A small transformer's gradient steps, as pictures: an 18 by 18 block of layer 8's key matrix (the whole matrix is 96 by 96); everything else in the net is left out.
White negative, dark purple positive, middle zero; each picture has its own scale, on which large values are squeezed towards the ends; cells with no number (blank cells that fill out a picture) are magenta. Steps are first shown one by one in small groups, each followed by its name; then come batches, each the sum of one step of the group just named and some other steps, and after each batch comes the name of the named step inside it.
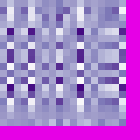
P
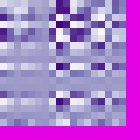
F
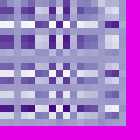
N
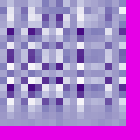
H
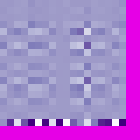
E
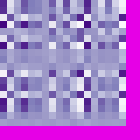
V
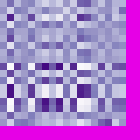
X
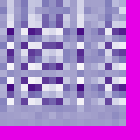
H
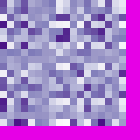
V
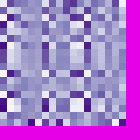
V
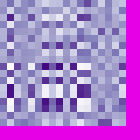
X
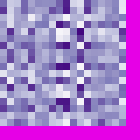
P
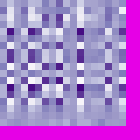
H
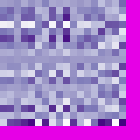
N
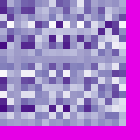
N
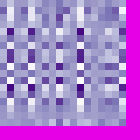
P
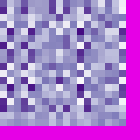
P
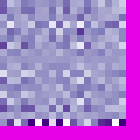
E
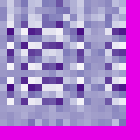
H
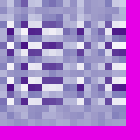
H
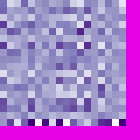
E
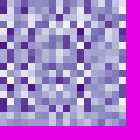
P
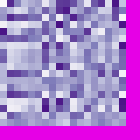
F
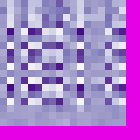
H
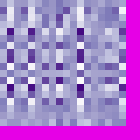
P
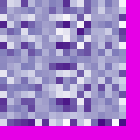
V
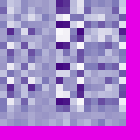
P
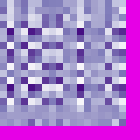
H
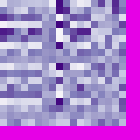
F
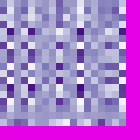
P
